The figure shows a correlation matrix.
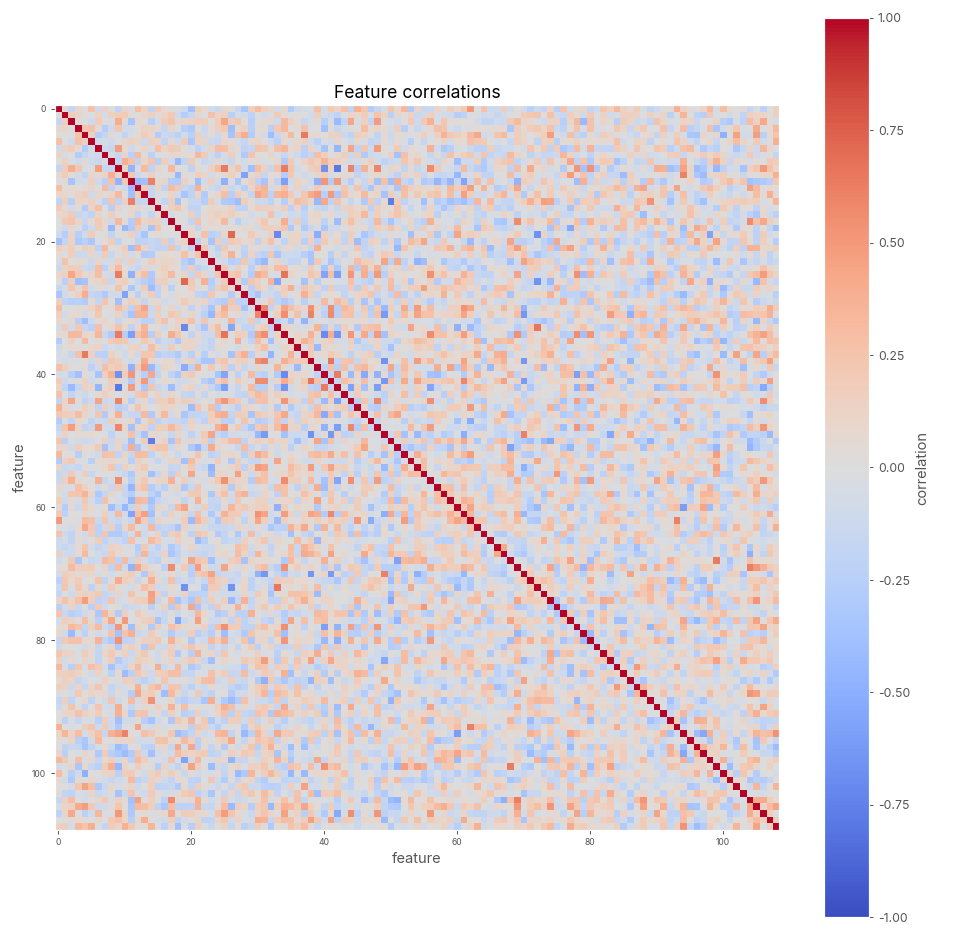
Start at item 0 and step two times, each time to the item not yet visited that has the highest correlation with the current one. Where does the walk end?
93
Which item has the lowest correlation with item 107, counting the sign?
49
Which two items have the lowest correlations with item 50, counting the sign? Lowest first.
14, 74
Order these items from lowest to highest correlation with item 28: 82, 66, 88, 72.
88, 82, 72, 66
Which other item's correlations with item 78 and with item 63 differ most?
40
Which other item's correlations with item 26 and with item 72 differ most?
19
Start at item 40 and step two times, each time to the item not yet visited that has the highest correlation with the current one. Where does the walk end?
11
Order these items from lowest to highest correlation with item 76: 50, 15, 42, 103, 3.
3, 15, 103, 50, 42
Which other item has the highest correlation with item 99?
68
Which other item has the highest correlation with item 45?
62
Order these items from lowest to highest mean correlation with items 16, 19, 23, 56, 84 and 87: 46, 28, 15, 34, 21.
21, 28, 46, 34, 15
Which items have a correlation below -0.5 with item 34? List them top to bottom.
11, 40, 42
